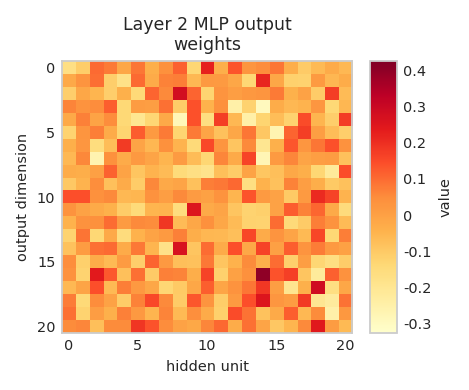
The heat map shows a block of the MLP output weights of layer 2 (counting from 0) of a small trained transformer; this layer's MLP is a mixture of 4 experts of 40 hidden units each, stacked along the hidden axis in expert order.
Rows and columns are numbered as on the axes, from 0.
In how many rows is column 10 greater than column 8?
14
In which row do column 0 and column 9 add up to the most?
11
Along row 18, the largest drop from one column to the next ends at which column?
18
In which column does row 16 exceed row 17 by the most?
16
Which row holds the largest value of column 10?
0
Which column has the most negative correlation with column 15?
17
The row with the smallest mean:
8
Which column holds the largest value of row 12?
7
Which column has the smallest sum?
19
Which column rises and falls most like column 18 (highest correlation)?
1
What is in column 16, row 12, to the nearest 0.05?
-0.15
